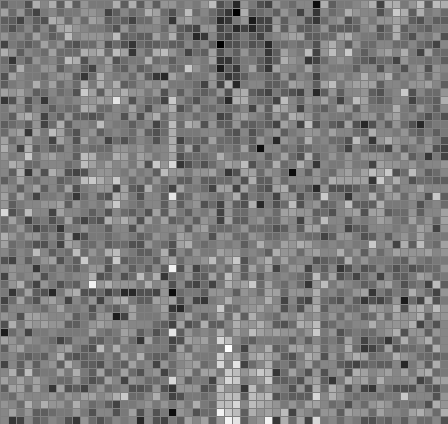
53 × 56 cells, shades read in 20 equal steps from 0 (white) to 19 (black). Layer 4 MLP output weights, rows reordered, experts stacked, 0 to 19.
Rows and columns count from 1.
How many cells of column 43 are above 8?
40
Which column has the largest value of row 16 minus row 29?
53
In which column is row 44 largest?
46
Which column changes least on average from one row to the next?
34
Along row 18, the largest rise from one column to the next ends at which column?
23
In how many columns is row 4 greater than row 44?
33
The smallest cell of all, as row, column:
44, 29
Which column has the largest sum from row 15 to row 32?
10
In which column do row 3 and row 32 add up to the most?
22
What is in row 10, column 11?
15
